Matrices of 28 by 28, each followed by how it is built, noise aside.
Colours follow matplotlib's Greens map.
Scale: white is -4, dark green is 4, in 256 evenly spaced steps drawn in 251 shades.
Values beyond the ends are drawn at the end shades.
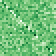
diagonal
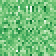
low rank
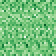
repeating columns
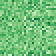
low rank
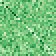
diagonal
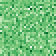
low rank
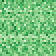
repeating columns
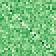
diagonal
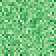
low rank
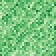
Hankel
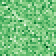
diagonal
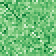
diagonal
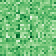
low rank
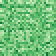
blocks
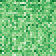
blocks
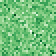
diagonal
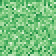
repeating columns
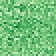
blocks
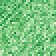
Hankel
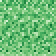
repeating columns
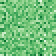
low rank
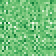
low rank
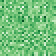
low rank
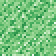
Hankel
